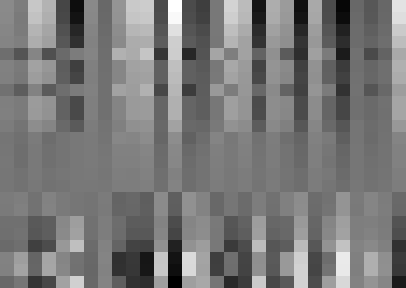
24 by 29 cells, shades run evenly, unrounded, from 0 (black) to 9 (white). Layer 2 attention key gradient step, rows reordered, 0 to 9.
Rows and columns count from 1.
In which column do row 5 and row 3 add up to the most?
13
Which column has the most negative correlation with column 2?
16
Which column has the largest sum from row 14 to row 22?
25
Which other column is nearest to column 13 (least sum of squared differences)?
29
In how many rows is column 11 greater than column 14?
16
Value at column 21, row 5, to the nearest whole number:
3
